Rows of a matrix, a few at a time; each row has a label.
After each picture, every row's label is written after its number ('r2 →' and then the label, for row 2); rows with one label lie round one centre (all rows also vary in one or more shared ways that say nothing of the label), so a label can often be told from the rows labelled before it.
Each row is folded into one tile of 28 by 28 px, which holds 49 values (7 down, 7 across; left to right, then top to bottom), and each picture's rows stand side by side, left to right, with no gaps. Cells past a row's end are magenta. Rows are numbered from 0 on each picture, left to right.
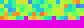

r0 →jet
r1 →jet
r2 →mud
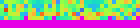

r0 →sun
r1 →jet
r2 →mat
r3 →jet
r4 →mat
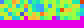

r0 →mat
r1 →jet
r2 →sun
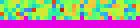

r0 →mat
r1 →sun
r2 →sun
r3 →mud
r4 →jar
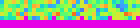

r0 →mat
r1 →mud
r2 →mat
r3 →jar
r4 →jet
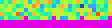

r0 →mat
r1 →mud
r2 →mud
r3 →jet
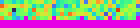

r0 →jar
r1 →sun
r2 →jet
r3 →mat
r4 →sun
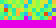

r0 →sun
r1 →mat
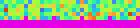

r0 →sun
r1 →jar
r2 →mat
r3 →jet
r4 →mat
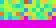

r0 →mat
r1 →mat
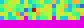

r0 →mat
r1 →sun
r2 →mud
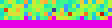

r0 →sun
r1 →mat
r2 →jet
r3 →mat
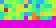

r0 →sun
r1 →jet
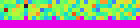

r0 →sun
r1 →jar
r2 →mat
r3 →mud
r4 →mat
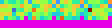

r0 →jar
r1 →sun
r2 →sun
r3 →sun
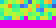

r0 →mud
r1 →mud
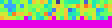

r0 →jet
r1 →mat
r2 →jar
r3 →jar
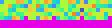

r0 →mud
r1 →mud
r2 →mat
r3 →mud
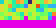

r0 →mud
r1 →mud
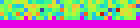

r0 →mat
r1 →jar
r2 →sun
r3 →mat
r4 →sun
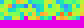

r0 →mud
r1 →jet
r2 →jet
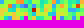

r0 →mud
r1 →sun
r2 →jar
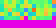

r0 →mat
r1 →sun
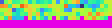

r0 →jar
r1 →jar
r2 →mud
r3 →jet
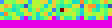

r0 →mud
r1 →mat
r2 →sun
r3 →mud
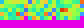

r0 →mat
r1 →mat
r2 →sun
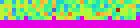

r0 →jar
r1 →mat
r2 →jet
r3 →jet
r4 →sun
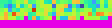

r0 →jet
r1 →sun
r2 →mud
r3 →jet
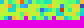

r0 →mud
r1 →jar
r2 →sun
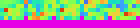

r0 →sun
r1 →jet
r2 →sun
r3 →mud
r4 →jet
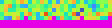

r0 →mud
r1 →mat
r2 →mat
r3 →jet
